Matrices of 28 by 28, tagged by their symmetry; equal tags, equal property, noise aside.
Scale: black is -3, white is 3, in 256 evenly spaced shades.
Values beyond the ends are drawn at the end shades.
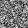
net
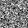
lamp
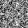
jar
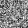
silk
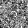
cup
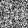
jar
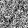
net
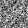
net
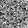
jar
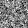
lamp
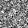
silk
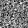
net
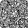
silk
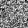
cup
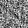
net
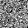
silk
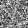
net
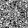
jar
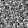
net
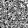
cup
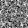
net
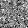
lamp
